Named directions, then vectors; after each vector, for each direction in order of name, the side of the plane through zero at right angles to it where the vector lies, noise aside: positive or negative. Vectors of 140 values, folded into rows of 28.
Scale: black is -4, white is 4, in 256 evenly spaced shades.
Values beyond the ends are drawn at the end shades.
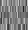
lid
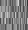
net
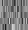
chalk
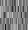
positive, positive, positive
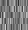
negative, negative, negative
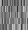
positive, negative, negative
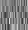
positive, positive, negative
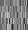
negative, negative, positive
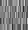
negative, positive, positive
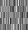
positive, positive, positive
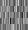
positive, positive, positive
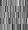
negative, positive, positive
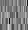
negative, negative, positive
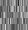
negative, negative, negative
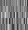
negative, negative, positive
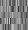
positive, positive, positive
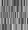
positive, negative, negative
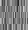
positive, negative, negative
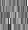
positive, positive, negative
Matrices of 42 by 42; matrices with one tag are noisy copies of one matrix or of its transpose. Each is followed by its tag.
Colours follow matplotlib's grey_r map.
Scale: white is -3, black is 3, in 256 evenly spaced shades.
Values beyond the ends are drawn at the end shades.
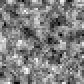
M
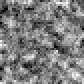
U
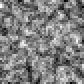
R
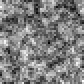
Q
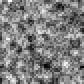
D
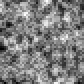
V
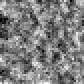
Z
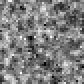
D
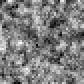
M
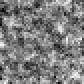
U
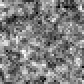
Q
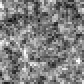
Q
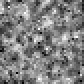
V
